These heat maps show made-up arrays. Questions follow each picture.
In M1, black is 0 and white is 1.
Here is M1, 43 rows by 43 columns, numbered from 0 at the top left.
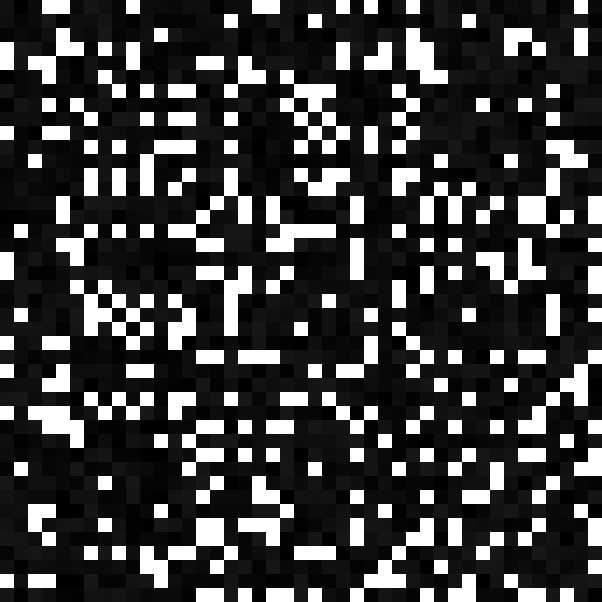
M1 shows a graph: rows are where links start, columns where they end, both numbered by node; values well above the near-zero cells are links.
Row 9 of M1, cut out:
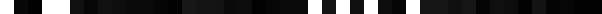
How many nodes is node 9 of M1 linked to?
7
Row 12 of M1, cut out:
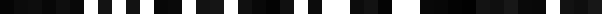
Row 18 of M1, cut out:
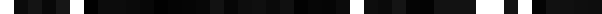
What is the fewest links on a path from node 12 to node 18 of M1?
3
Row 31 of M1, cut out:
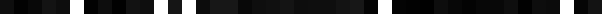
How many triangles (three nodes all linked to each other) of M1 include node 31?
2
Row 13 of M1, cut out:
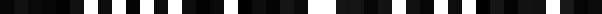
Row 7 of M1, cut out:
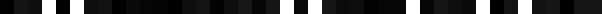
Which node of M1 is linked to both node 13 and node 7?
node 22
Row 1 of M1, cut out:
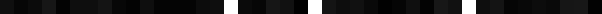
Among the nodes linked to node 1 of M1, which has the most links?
node 16
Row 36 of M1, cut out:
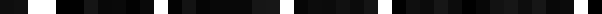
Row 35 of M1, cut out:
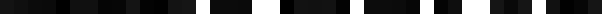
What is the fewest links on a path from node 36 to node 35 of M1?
3
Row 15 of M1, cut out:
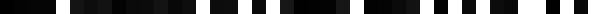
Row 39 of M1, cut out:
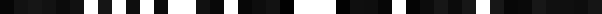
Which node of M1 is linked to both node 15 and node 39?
node 34
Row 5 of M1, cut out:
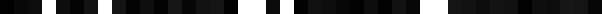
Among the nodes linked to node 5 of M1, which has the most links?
node 30
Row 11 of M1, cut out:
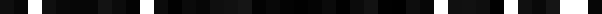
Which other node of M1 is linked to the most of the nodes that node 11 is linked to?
node 27
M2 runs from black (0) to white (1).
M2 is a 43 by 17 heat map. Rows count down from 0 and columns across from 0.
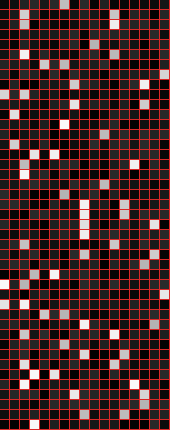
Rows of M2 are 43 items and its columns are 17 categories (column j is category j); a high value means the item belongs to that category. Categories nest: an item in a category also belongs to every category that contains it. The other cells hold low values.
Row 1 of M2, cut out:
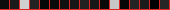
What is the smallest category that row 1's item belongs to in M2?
11
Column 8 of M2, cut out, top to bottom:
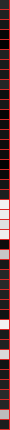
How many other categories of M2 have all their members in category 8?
2
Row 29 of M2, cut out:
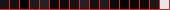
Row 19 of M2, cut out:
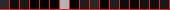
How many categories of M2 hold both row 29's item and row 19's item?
0
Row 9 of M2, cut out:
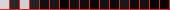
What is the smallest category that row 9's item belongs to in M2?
0
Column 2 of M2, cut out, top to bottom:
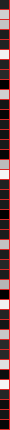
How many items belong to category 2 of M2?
12
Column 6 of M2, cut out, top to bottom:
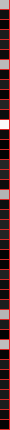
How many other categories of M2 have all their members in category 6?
1
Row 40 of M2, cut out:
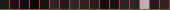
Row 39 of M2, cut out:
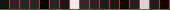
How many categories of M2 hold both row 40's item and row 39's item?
1
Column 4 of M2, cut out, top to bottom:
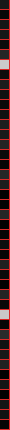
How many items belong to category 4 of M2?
2
